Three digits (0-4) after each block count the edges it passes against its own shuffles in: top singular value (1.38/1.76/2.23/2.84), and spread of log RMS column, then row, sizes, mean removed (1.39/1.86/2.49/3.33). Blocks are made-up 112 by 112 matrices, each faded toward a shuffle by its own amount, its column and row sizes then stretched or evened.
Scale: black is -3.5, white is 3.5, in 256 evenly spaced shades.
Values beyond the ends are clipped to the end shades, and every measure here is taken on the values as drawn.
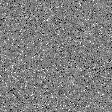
1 0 1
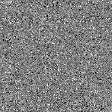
1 2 2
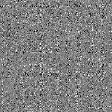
2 3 2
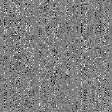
2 4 0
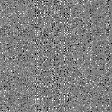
3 3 1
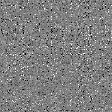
2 3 1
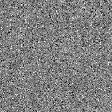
2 1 0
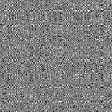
4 2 3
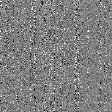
0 4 0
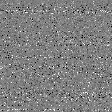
0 0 3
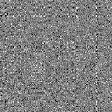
3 2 2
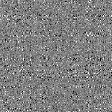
3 2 3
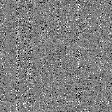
2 3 1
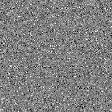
2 0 2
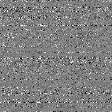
0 1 4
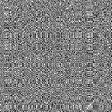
4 3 2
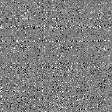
1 3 3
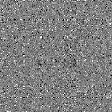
3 2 2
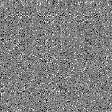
3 1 2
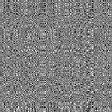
4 3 2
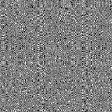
4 3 1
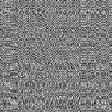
4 0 2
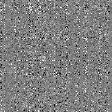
0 4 3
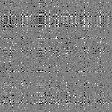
4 3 4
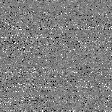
1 0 3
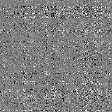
1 3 4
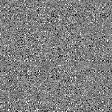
2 2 2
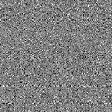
3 1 2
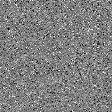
2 0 1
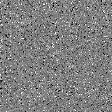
0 2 1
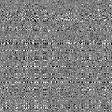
4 2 4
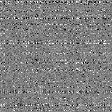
3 2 4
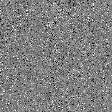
0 2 0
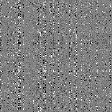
3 4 2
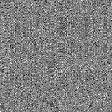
3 1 0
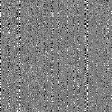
3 4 0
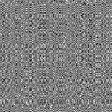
4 3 0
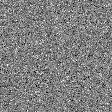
0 0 1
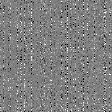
2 4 1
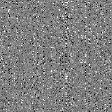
2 3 1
